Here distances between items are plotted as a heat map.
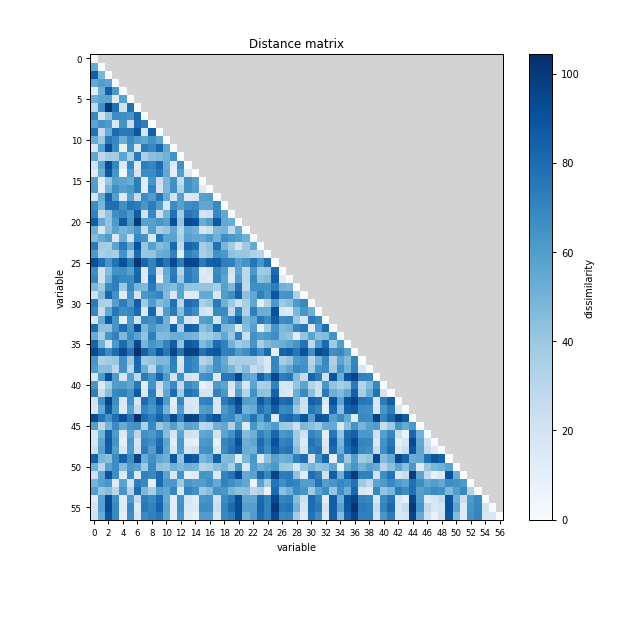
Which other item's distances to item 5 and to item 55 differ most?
6
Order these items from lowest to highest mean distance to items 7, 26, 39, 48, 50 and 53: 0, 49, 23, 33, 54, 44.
0, 54, 23, 33, 49, 44
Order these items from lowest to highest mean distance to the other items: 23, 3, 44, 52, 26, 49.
26, 23, 52, 3, 49, 44
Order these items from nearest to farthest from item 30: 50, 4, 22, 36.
50, 22, 36, 4
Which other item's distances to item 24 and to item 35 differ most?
53
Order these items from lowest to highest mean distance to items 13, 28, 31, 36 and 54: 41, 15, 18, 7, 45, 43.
43, 45, 15, 7, 41, 18
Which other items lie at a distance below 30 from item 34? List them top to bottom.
21, 28, 45, 50
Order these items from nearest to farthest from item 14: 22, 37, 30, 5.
22, 5, 37, 30
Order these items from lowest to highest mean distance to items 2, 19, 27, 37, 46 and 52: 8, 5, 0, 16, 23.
16, 23, 5, 8, 0
